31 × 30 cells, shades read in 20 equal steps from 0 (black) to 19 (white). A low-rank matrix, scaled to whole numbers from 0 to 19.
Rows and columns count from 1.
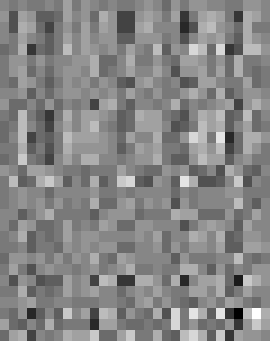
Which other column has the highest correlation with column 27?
7
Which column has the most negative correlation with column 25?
26
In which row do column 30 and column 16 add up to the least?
17
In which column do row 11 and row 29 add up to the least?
27
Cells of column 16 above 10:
13
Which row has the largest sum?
31
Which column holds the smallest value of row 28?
22
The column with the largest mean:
25
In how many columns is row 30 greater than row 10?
8
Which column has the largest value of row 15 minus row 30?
11
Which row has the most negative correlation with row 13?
16
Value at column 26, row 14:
5
